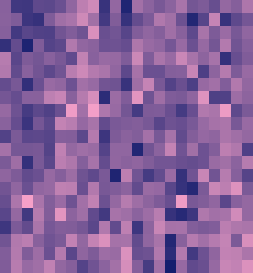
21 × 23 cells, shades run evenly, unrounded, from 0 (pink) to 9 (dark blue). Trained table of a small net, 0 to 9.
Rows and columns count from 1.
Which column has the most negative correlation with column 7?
17
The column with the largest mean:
3
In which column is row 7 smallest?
14
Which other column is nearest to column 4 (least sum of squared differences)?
2
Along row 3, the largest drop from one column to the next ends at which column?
9
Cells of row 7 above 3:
21
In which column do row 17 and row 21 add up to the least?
22
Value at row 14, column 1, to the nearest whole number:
4
